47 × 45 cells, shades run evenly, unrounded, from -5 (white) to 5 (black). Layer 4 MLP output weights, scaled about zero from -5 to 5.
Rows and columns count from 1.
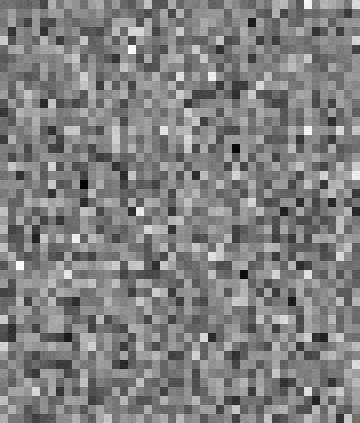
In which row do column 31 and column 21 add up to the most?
31
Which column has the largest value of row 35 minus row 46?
30
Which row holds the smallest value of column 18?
24
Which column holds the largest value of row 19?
15
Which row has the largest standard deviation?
38
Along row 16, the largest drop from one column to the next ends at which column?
2
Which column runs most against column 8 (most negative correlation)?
43
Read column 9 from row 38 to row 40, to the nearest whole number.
4 -1 0
